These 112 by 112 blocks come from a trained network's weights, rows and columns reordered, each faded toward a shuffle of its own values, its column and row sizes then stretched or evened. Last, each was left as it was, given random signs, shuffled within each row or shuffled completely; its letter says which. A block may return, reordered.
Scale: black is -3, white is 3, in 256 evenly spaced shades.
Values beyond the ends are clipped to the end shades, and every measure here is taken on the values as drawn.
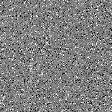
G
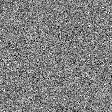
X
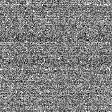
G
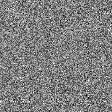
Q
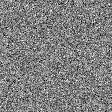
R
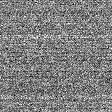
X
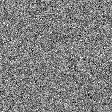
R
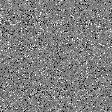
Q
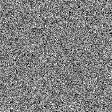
Q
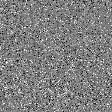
X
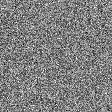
R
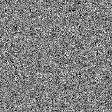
G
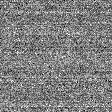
X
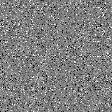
G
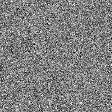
Q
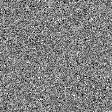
Q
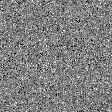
X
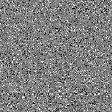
G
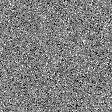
R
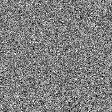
Q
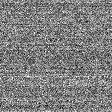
X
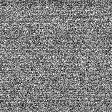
X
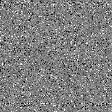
G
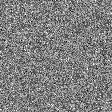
R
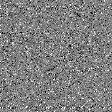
G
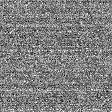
X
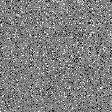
G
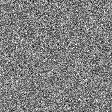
R
